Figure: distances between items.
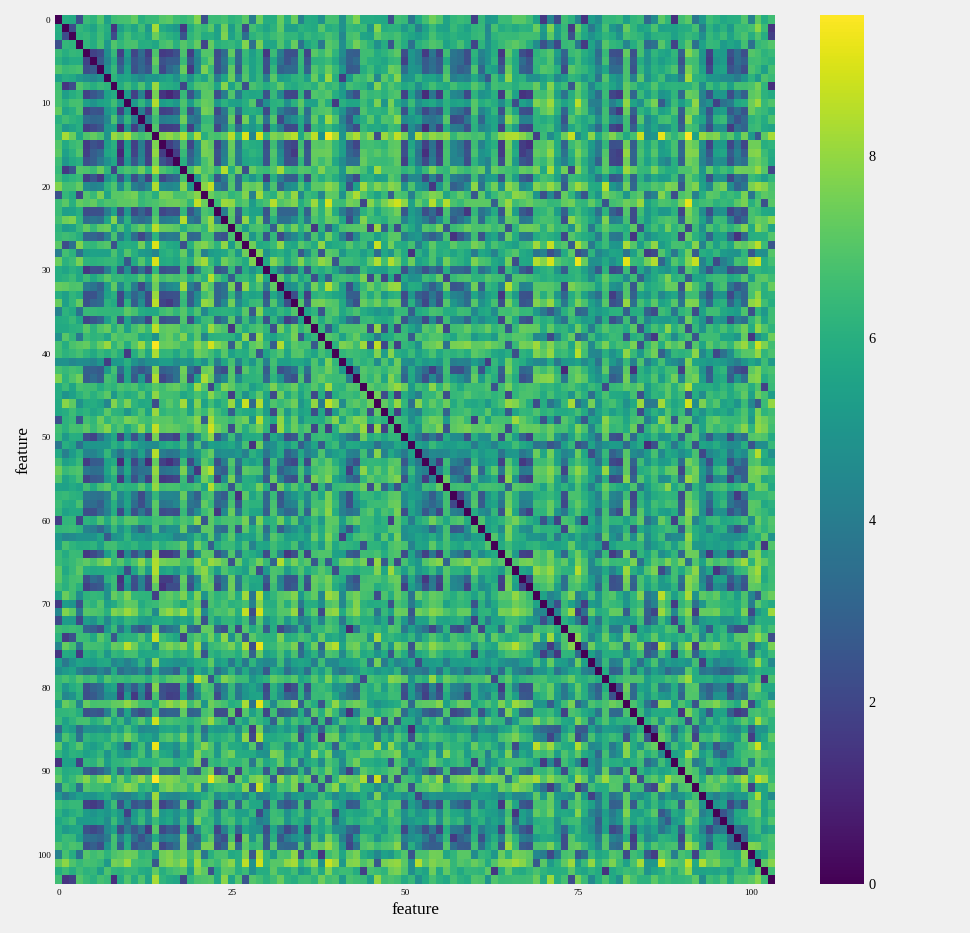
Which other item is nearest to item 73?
42
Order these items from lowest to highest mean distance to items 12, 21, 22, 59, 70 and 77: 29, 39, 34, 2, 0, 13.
0, 13, 2, 34, 29, 39
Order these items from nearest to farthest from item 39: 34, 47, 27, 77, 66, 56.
47, 56, 77, 27, 66, 34
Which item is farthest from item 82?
29
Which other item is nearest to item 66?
95
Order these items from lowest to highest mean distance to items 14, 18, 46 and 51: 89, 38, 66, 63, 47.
38, 89, 63, 47, 66
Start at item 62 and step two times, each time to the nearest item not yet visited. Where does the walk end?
7
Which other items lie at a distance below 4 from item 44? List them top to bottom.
22, 63, 79, 102
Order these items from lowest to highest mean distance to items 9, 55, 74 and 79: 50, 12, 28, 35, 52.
50, 52, 12, 28, 35
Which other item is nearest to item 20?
54
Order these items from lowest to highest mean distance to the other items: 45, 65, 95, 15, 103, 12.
15, 12, 95, 45, 103, 65
